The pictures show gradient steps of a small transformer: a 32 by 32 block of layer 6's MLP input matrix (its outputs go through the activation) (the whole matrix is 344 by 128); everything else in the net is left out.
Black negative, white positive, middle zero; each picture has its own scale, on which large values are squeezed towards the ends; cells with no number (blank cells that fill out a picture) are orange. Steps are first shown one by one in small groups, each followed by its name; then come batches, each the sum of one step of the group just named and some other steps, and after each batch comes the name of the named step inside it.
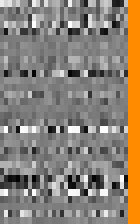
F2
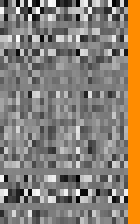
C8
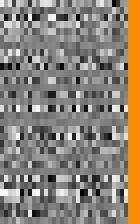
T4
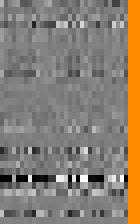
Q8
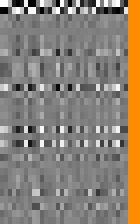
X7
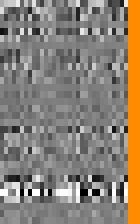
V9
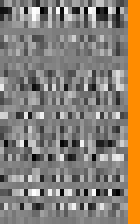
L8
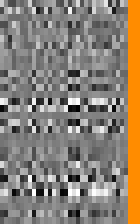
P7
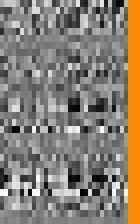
V9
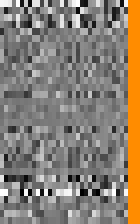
V9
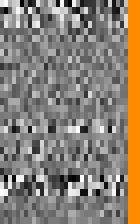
X7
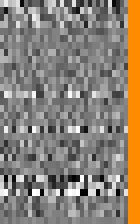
L8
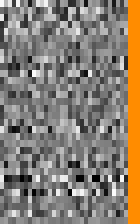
T4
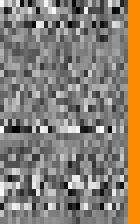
X7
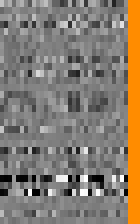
Q8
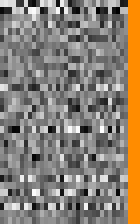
L8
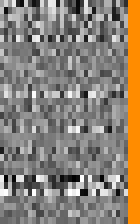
C8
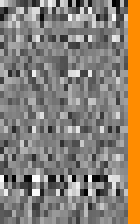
L8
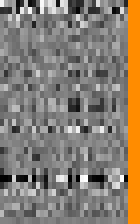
Q8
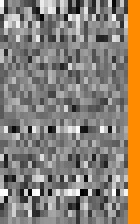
T4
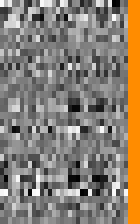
T4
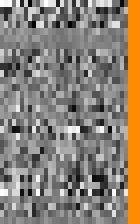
T4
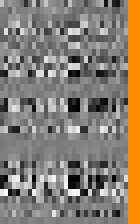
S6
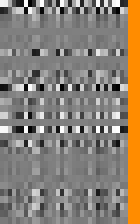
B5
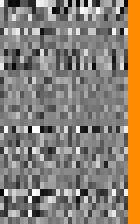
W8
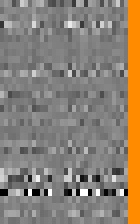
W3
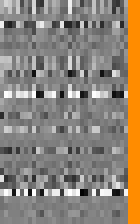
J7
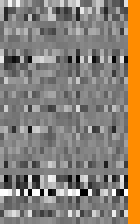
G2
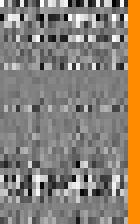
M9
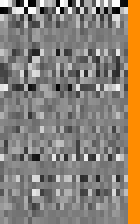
B5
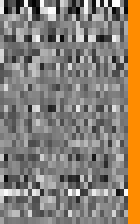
G2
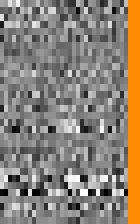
W3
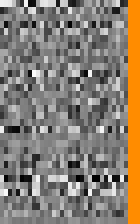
S6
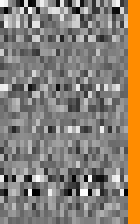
W3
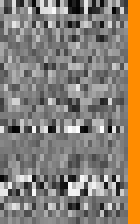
S6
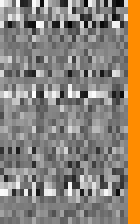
J7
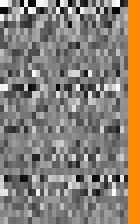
W8
